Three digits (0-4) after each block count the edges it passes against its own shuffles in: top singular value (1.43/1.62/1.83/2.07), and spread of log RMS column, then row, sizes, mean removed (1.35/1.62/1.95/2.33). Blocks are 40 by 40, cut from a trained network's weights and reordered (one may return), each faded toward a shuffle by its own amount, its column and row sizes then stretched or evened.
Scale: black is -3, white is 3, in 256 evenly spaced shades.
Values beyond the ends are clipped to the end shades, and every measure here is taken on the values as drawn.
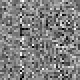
0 4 1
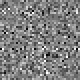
1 2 3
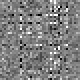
3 4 3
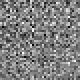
3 2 1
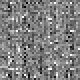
1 3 1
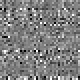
3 2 4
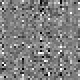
1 4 2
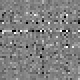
1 2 3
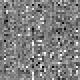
0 4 1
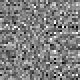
2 1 1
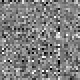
1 4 3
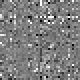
0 4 2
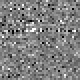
1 0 3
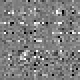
1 3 4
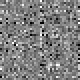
0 3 3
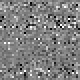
0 1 4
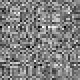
4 1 1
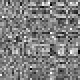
4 1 3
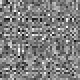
4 3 1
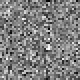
0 4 0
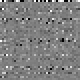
3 1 4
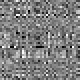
4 3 4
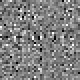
1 4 1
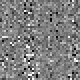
0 4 2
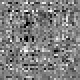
3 4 4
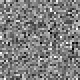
0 2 2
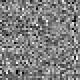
2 2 0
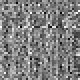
1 0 1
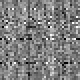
1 0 3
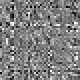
3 3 2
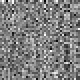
3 3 0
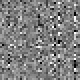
2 4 1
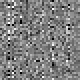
3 4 0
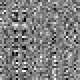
3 4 0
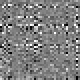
4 4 4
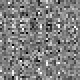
2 4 1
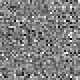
0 0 3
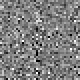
0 3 2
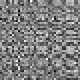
4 0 3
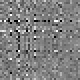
3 4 2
